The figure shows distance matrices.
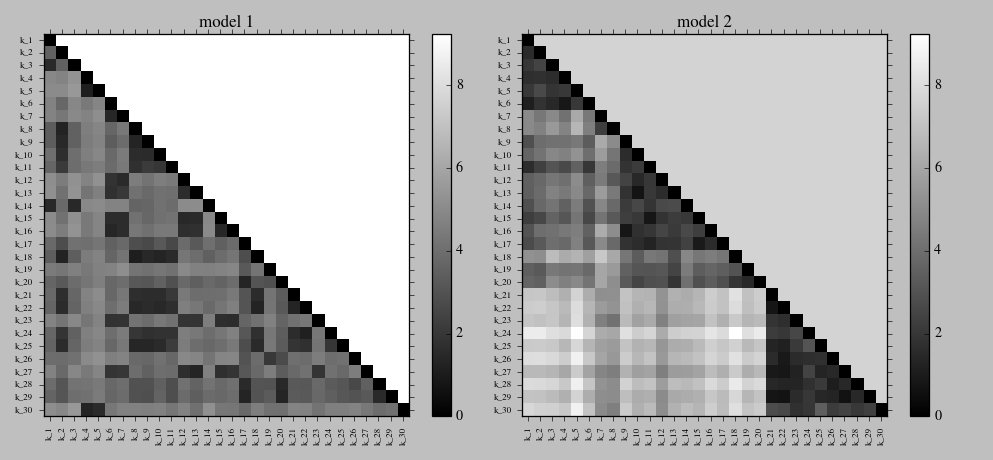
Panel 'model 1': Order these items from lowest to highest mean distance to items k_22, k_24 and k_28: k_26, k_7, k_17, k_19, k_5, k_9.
k_9, k_17, k_26, k_19, k_7, k_5
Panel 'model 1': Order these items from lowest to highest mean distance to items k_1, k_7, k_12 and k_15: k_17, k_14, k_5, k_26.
k_17, k_14, k_26, k_5
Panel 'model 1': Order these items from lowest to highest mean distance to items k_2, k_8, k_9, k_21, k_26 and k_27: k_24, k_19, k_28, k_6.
k_24, k_28, k_6, k_19
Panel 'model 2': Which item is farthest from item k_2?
k_24
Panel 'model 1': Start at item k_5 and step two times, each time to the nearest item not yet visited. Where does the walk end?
k_30
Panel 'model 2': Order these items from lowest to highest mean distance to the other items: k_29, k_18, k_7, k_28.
k_29, k_7, k_28, k_18
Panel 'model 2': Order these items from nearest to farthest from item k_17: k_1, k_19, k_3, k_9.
k_9, k_1, k_19, k_3
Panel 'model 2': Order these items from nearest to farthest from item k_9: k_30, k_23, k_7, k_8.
k_8, k_7, k_23, k_30
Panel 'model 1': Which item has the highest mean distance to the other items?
k_5
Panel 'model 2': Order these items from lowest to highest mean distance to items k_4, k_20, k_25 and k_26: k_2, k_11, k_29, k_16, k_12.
k_29, k_12, k_11, k_2, k_16
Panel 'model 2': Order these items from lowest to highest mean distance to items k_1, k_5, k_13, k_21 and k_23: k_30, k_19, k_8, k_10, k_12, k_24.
k_12, k_10, k_19, k_8, k_30, k_24
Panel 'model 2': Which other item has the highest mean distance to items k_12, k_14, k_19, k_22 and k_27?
k_5
